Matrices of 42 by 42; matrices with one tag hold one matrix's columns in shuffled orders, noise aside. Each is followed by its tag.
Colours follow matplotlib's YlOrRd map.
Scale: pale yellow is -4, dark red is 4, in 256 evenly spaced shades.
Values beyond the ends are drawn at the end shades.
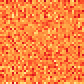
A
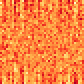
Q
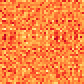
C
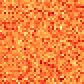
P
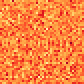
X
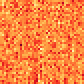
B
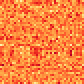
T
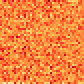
A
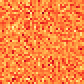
P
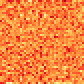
A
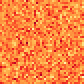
X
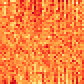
Q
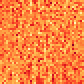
B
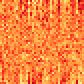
Q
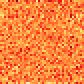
A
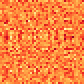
C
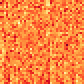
B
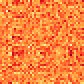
T
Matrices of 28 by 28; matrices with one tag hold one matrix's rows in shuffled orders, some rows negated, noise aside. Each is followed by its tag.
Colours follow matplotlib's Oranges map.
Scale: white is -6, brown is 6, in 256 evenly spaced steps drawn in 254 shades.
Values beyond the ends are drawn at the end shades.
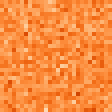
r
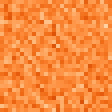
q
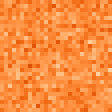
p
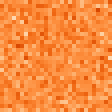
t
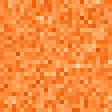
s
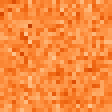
r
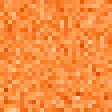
s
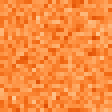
p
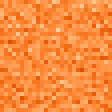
p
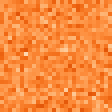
t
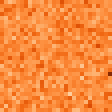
s
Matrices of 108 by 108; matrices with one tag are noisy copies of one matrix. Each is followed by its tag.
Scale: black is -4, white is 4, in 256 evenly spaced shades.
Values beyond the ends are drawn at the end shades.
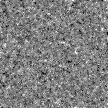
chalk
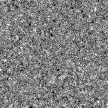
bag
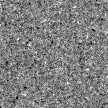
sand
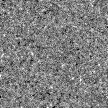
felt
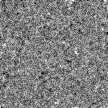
chalk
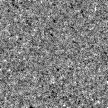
bag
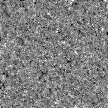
chalk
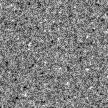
sand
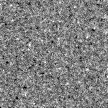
sand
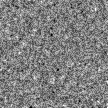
bag
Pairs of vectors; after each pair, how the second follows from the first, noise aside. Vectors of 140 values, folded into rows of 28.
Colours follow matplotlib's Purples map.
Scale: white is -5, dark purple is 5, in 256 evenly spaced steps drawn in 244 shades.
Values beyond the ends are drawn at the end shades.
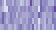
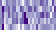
wrapped around, negated, scaled up.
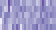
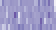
wrapped around, partly zeroed.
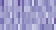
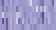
wrapped around, partly zeroed.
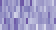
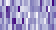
wrapped around, scaled up.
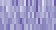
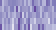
reversed.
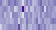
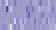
wrapped around, partly zeroed.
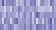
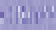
wrapped around, partly zeroed.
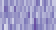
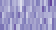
reversed, negated.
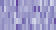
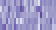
reversed, negated.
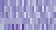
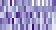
reversed, negated, scaled up.
